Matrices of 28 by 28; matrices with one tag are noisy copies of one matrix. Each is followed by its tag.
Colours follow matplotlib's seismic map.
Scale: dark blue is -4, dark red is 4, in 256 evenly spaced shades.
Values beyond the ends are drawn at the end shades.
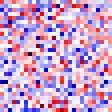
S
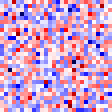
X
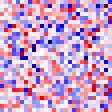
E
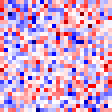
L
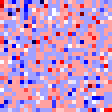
L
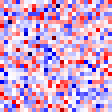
S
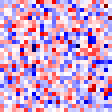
E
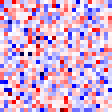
S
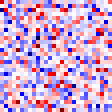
S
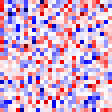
L
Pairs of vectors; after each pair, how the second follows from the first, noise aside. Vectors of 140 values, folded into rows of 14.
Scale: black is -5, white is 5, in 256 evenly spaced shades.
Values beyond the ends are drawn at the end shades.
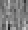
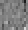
partly zeroed.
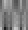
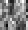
reversed, negated, scaled up.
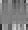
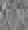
wrapped around, negated, shrunk.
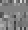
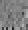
reversed, negated, partly zeroed.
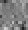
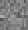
wrapped around, shrunk.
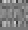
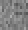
wrapped around, negated, shrunk.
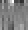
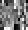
reversed, negated, scaled up.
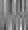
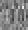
wrapped around.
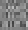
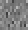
partly zeroed.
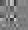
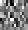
negated, scaled up.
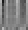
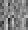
wrapped around.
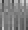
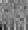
reversed, negated, partly zeroed.
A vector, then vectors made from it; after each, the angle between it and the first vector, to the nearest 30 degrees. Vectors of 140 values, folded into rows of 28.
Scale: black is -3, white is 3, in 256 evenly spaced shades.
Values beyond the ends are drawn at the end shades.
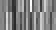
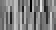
150 degrees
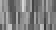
60 degrees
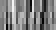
150 degrees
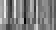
90 degrees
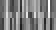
60 degrees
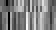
60 degrees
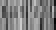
120 degrees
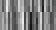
60 degrees
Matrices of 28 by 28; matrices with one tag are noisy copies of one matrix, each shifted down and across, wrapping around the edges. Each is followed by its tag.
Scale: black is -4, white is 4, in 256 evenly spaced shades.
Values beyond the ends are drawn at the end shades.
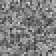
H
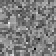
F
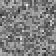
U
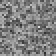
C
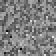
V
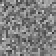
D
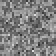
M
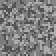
U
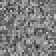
F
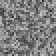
F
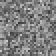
C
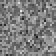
V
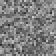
D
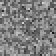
F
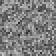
D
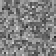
F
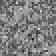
D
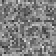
M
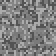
M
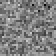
U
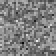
H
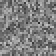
V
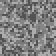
F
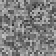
C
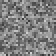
C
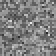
H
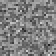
U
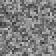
C
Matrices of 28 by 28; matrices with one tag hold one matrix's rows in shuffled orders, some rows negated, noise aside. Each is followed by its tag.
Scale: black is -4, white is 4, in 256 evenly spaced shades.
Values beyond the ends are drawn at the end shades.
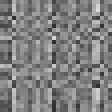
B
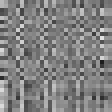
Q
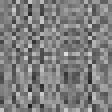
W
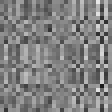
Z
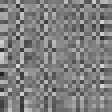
Q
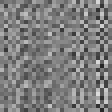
Z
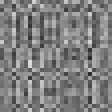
W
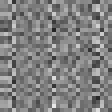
B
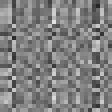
B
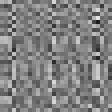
B
